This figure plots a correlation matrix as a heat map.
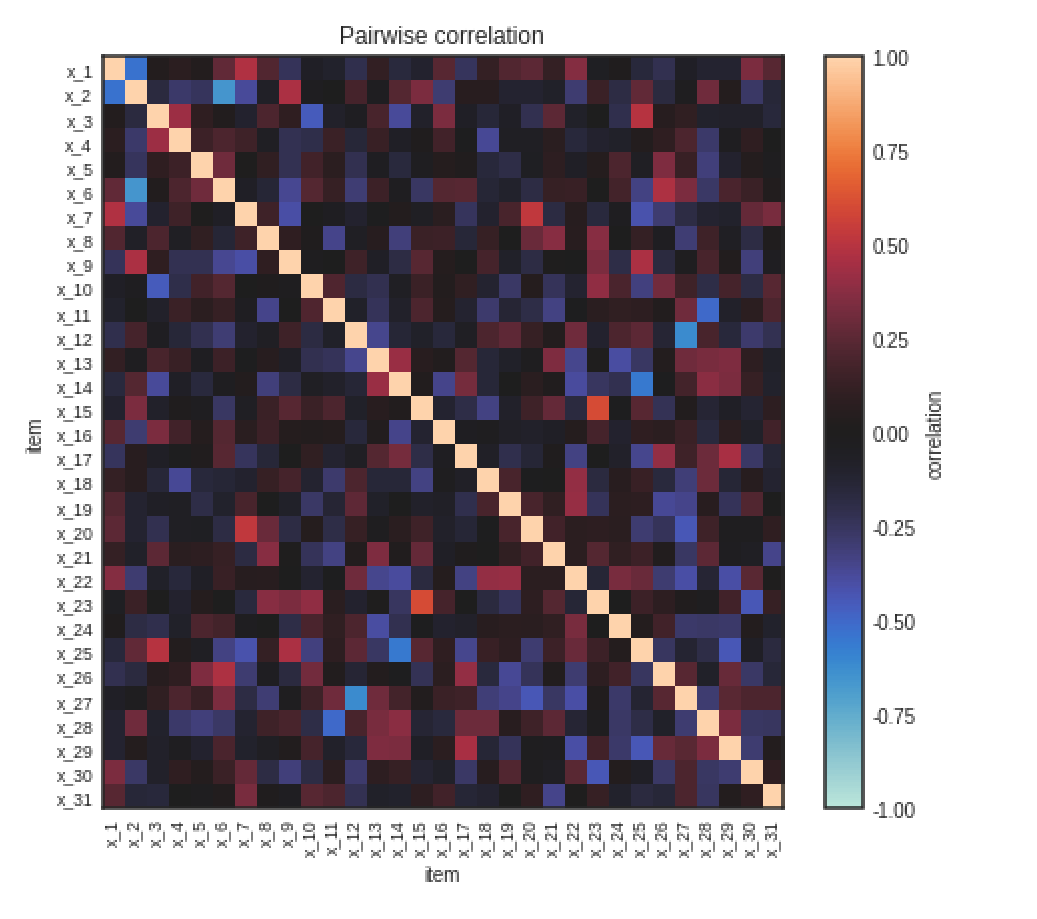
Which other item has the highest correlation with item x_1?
x_7
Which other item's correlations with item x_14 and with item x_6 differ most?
x_2
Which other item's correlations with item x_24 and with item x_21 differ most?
x_13
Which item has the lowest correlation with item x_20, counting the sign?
x_27
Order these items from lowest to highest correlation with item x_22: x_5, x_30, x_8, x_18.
x_5, x_8, x_30, x_18
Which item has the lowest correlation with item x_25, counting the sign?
x_14
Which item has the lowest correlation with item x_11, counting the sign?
x_28
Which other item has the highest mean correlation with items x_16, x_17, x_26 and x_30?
x_6
